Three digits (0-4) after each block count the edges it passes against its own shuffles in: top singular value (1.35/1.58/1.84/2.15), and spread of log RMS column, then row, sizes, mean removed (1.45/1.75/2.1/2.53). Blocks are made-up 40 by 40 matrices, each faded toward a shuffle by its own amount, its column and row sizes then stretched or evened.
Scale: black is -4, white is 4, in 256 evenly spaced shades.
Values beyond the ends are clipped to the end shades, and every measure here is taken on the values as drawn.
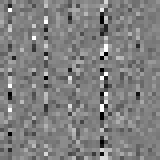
3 4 0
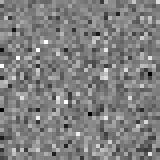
1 0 0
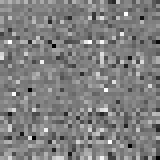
3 0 2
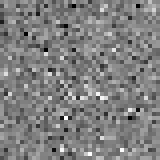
0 0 1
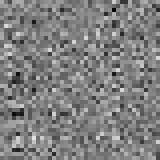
3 2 1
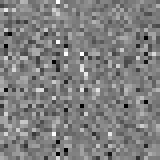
1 3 0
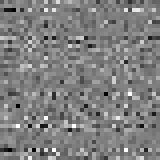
2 0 4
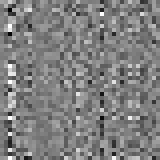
4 4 1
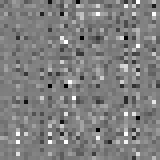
2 4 2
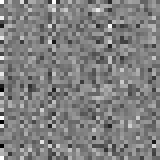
3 4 1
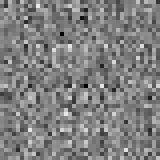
3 1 1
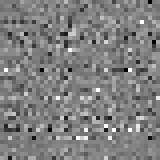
1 0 3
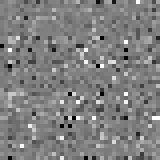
1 1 2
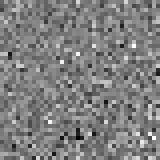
0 0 1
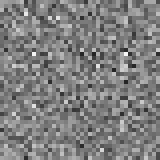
2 0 0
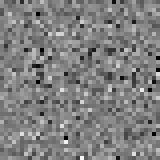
1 1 1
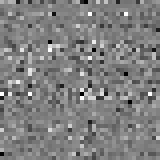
0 1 4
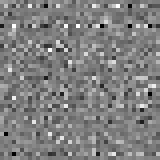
1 0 4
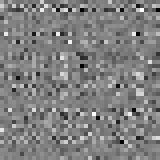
4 0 4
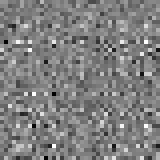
3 0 3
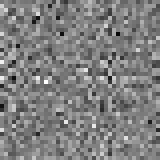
3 2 0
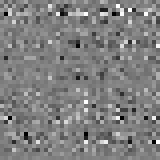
2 2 4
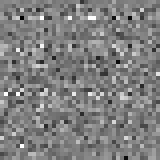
2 0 2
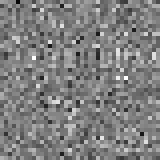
3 1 1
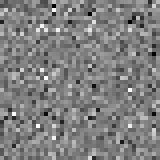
0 1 0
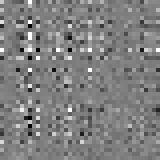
4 4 4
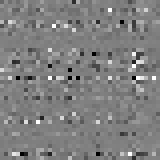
2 1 4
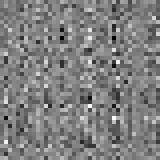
3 4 0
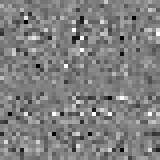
1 0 3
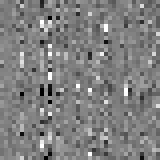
2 4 0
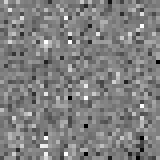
1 1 0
